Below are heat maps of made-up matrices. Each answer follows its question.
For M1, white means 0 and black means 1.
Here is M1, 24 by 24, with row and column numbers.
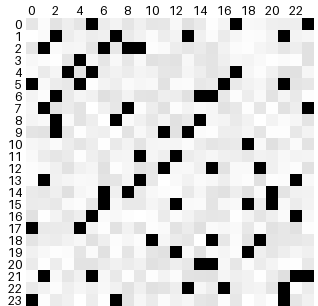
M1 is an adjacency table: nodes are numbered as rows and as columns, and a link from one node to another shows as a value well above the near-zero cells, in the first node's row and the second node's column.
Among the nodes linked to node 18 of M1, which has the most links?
node 15
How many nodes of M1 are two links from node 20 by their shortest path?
4
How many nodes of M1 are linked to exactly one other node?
2
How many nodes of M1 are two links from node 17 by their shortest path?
3
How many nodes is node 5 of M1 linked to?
4
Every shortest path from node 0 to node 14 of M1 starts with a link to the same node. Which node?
node 23
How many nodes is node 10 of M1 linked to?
1
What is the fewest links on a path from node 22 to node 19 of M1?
5
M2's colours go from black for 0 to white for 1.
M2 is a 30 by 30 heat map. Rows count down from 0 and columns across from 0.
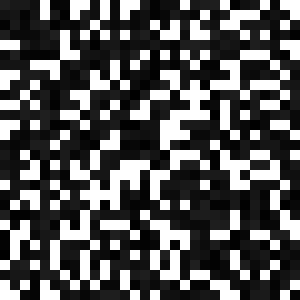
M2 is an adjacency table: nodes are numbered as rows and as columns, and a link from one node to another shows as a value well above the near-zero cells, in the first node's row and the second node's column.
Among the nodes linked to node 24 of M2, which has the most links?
node 16
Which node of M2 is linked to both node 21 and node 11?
node 14
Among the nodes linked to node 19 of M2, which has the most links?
node 8
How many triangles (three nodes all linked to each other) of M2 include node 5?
6
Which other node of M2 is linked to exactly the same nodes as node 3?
node 27
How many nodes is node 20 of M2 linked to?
8
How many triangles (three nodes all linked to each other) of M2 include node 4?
4
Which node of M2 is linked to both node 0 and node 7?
node 28
